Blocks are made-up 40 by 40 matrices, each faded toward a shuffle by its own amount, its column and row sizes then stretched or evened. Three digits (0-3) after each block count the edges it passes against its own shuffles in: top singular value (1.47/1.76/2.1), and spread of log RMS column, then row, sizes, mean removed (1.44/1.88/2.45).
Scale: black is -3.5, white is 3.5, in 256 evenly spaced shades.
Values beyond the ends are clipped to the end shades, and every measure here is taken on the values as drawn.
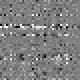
1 2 3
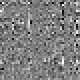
1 3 2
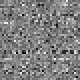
2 0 2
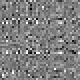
3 2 2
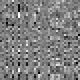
3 3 0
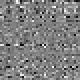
2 1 3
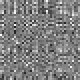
3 2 1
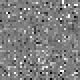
0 1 1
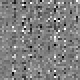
0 3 1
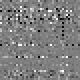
0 1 3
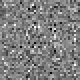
0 2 0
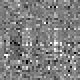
2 2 2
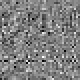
2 1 2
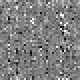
0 2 0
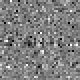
0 0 2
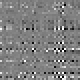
3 2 3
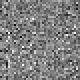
1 1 0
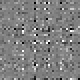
2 2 3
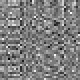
3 1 0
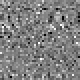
1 0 1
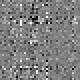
1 3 3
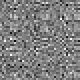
2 1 1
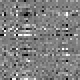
3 2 3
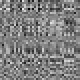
3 1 3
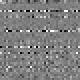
3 0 3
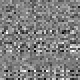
3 0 3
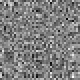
2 1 0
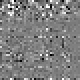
1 2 3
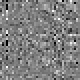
2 2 1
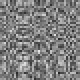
3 2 1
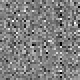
2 2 0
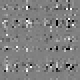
1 2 3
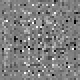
1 2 2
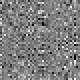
2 2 0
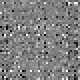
2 1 2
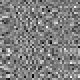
2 1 1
